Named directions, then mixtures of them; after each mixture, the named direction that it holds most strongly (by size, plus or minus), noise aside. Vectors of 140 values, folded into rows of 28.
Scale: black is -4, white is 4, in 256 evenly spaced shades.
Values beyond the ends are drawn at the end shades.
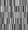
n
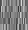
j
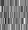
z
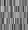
n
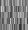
n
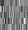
z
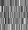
z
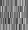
j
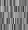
n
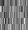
z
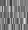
z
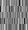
j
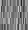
j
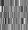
z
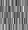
n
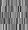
j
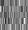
z
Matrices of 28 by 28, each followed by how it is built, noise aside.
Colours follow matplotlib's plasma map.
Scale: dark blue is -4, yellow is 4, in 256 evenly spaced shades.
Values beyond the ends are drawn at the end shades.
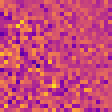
lower triangular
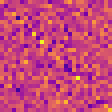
diagonal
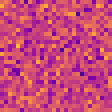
noise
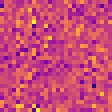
uneven columns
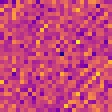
Hankel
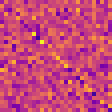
diagonal
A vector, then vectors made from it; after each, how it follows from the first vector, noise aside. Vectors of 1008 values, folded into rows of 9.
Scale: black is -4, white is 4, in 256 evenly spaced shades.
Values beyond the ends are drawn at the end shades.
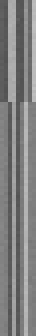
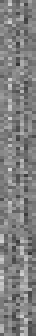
reversed, partly zeroed.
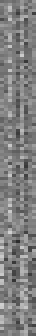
reversed, partly zeroed.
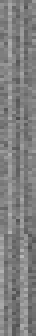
reversed, shrunk.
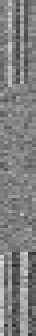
reversed, partly zeroed.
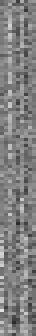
reversed, partly zeroed.
